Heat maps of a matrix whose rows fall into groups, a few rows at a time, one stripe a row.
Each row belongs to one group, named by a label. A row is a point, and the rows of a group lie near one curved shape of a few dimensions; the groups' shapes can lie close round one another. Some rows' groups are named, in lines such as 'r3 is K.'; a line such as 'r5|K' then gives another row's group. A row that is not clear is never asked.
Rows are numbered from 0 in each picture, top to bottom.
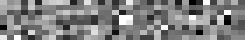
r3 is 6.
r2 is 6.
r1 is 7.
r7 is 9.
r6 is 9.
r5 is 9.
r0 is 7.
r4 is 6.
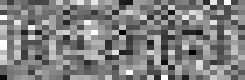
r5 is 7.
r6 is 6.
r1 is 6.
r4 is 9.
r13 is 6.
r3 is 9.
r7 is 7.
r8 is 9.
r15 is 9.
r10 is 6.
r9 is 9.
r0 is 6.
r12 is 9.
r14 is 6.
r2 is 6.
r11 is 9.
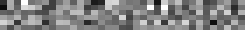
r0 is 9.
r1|9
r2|6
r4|9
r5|6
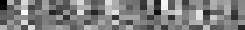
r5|7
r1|9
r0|9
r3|6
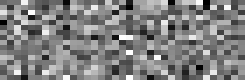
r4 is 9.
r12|6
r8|6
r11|9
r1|6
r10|6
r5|9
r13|9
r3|9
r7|6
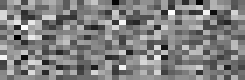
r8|6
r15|6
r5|9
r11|9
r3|9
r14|9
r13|6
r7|9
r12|9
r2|6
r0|9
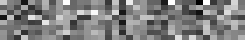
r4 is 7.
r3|9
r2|6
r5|6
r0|6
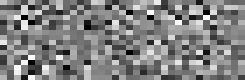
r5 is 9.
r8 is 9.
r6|6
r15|7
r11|9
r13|9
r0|9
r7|6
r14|9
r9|9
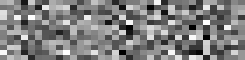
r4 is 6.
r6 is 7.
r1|7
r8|7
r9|7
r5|6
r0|9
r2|9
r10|6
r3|7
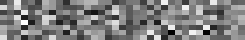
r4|9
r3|9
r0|9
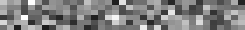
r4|9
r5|9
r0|7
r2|6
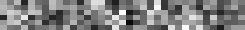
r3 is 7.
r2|7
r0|9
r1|9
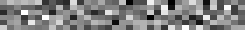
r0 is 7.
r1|6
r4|9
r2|9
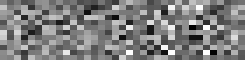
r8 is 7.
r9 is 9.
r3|9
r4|7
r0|6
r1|9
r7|6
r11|7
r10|6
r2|9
